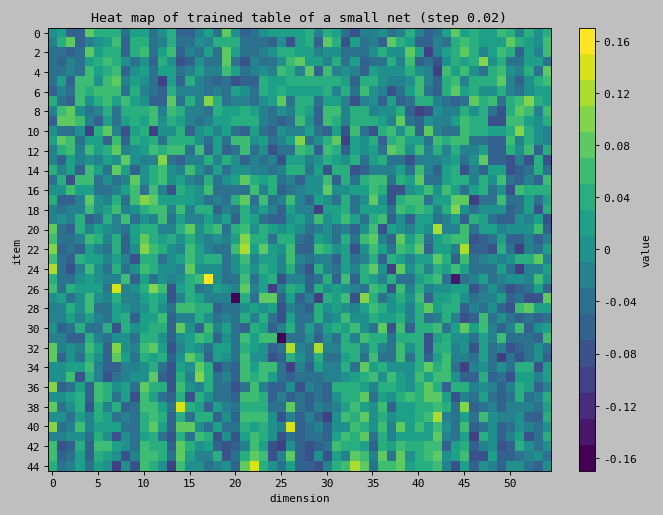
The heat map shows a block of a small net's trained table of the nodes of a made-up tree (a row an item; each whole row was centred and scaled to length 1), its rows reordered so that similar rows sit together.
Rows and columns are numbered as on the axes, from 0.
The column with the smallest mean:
25
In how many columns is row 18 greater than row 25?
27
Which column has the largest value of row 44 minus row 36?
21
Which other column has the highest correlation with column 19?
28
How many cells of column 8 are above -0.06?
36
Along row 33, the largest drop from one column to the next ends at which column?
1
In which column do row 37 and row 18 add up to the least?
29
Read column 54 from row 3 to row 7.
-0.04 0.08 0.06 0.02 0.02
